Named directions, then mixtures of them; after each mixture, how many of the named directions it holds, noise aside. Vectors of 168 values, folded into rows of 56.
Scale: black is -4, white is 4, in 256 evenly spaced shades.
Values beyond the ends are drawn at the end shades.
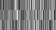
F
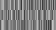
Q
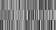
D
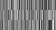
three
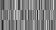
three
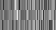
two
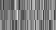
one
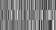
three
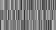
one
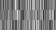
one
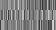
two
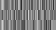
two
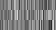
three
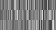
three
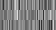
two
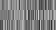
one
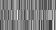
three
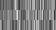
one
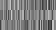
two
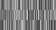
two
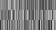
two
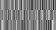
one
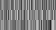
two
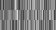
one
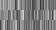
three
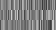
three
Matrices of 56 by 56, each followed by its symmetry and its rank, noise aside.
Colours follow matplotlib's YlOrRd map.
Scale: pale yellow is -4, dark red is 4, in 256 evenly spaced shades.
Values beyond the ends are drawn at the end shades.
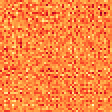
antisymmetric, rank six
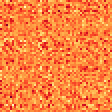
no symmetry, rank six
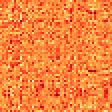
no symmetry, rank six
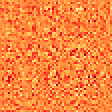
antisymmetric, rank six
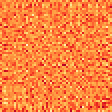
no symmetry, rank five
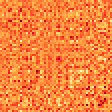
symmetric, rank six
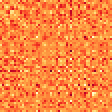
symmetric, rank five
